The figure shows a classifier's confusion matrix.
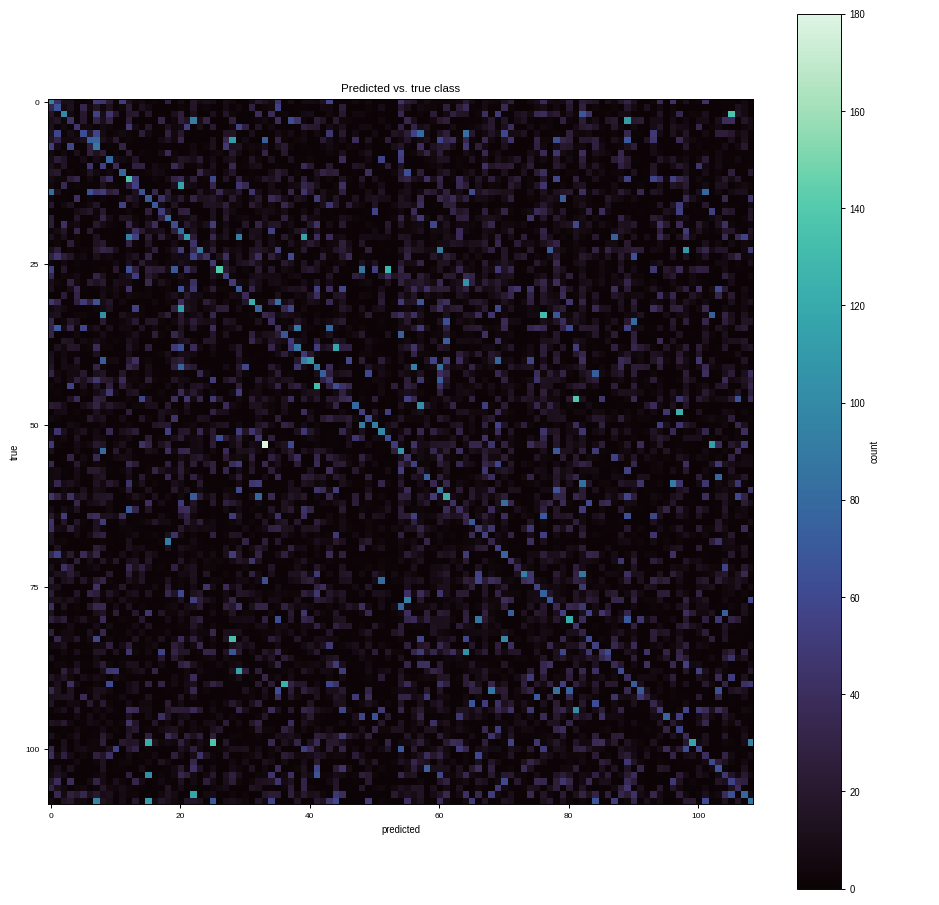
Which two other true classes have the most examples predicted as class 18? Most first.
68, 51
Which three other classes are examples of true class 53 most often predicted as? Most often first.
33, 102, 37
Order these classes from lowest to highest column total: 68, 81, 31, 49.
49, 31, 68, 81
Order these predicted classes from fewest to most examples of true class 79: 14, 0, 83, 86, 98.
14, 0, 86, 98, 83
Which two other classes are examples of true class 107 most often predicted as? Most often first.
22, 105
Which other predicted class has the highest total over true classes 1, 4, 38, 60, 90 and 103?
44
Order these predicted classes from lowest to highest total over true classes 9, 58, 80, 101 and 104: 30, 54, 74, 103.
30, 74, 54, 103
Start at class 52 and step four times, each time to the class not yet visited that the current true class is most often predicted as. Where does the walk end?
69
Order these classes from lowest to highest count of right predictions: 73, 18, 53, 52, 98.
98, 53, 52, 18, 73
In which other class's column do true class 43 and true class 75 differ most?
60
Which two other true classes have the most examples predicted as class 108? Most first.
99, 77
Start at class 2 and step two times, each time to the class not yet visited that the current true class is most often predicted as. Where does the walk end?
70
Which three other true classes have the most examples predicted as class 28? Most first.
83, 6, 85
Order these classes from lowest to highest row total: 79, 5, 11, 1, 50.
1, 11, 50, 79, 5
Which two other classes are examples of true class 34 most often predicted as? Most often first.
90, 61
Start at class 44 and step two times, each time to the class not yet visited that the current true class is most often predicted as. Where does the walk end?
56
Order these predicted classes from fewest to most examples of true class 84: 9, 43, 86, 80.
86, 80, 9, 43
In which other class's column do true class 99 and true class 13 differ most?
15
